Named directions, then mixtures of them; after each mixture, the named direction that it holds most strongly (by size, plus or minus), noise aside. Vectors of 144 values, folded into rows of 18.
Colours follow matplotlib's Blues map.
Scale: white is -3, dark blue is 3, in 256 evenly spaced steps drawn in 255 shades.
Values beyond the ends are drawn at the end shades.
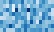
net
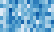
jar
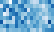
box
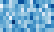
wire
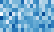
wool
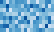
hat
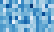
wire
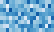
hat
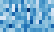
net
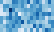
jar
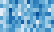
jar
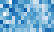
box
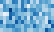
box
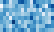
wire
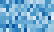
hat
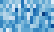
net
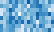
jar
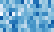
wool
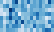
jar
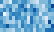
box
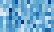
jar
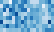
box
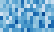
wool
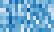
jar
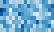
jar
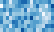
wire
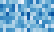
net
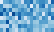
wool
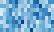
jar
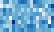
wire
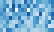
net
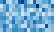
wire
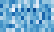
net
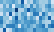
wool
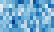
wire
